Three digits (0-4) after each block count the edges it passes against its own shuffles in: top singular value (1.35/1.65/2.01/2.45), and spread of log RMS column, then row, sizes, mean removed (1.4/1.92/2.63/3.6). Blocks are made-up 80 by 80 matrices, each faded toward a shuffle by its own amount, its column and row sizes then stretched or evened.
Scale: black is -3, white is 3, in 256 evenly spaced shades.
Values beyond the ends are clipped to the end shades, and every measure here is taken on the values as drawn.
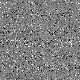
0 1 2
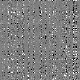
3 4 2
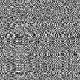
4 0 3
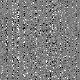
2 4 0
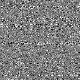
1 1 3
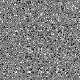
2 1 1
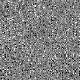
2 2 1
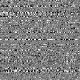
3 0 4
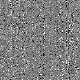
1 3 0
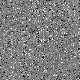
2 1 0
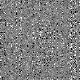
1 3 1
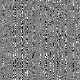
3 4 0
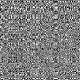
4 1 3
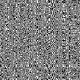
3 3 0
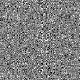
3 2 0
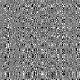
4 3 2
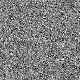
1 1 0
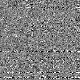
2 1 3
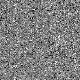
0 1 1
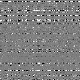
4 1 4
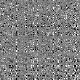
3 3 3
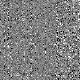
0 3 1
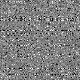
3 0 3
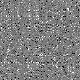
3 1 1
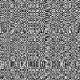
4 3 2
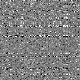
3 1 3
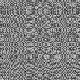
4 0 1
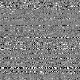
3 0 4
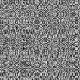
4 2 0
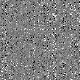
0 3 1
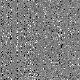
1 3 1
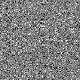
2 0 1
